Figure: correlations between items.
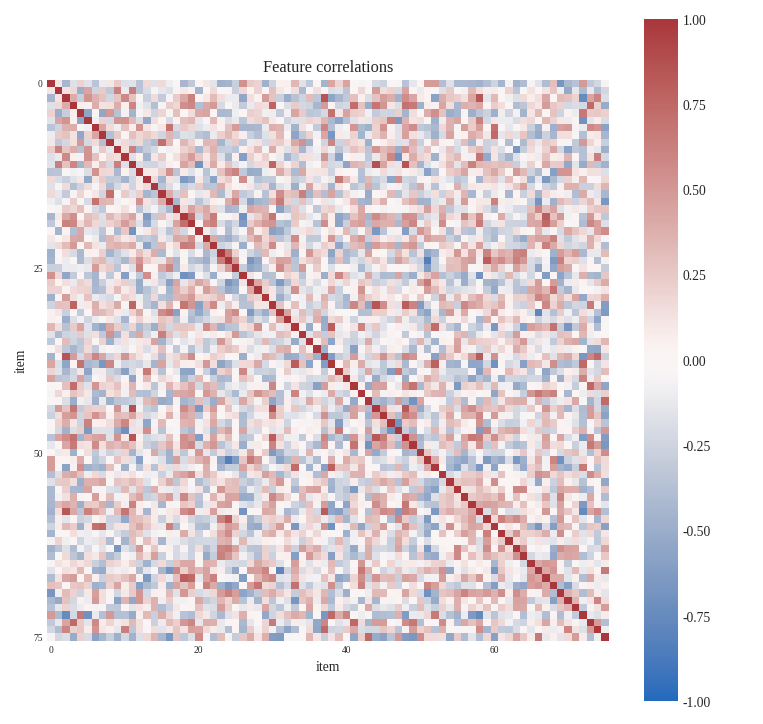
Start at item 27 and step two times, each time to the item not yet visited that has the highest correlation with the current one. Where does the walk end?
68
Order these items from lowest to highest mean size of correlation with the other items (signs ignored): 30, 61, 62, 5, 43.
62, 61, 5, 43, 30
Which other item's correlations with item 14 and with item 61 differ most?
30
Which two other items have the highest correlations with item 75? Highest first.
43, 66
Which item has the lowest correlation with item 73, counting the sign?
36
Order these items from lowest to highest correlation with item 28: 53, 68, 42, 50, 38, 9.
50, 53, 9, 38, 42, 68
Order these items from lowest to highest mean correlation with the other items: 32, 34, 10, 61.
32, 34, 10, 61
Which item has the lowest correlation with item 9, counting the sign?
63
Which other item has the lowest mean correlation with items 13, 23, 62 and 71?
15
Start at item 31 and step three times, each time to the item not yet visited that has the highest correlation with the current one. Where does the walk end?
60
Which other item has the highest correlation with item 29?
66
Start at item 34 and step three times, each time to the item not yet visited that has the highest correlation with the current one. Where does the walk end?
38
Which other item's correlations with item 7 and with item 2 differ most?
19
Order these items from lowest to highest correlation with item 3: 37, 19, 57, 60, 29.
29, 60, 57, 37, 19
